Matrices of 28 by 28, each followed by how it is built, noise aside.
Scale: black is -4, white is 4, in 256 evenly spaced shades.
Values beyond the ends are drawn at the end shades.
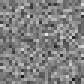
repeating rows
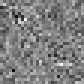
banded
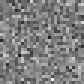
noise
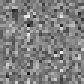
uneven columns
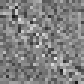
banded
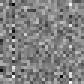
uneven columns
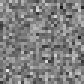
noise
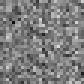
repeating rows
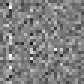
uneven columns
